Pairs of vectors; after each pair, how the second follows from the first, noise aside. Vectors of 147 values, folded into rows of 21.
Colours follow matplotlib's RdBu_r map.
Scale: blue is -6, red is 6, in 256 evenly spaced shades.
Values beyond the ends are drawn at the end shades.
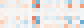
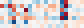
wrapped around, negated, scaled up.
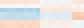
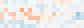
negated, partly zeroed.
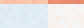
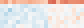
copied.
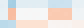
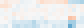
reversed, partly zeroed.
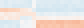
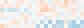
negated, partly zeroed.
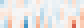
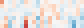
negated.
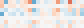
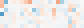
partly zeroed.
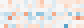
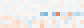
reversed, partly zeroed.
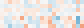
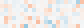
negated, partly zeroed.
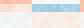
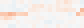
wrapped around, partly zeroed.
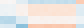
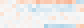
negated, partly zeroed.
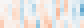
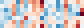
wrapped around, negated, scaled up.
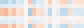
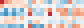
negated, scaled up.
